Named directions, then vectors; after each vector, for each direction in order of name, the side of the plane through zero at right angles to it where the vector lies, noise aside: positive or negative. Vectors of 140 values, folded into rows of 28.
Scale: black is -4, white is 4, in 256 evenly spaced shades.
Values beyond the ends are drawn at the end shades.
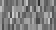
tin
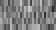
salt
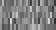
positive, positive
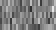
negative, negative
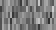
negative, negative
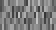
positive, negative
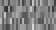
positive, positive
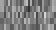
negative, positive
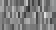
negative, positive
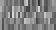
negative, positive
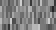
positive, positive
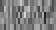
positive, negative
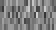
positive, negative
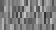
positive, negative
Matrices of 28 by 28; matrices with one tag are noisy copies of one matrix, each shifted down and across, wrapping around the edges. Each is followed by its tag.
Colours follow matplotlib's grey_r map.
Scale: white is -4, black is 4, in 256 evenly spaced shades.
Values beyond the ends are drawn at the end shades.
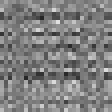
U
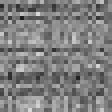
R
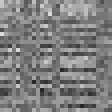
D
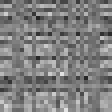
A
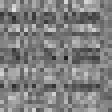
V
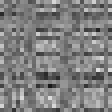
A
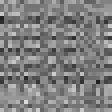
U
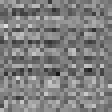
U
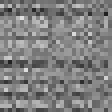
U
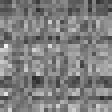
V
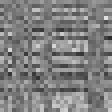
D
